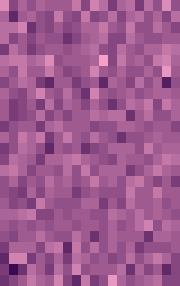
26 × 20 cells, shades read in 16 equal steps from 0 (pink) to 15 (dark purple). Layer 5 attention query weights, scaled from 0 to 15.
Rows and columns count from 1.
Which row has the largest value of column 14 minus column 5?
13
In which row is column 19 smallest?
7
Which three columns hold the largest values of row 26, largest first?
9, 1, 11
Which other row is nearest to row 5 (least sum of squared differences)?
15
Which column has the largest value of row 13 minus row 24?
2
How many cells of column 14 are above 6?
14
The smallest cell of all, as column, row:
12, 6
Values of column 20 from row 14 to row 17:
6 5 7 10
